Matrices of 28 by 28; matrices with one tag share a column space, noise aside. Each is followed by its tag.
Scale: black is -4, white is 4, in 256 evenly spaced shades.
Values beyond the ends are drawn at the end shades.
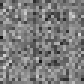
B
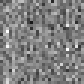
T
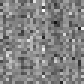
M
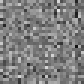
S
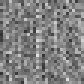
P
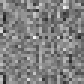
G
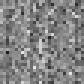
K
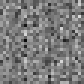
M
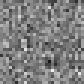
K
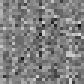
S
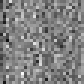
G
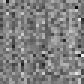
P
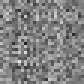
B
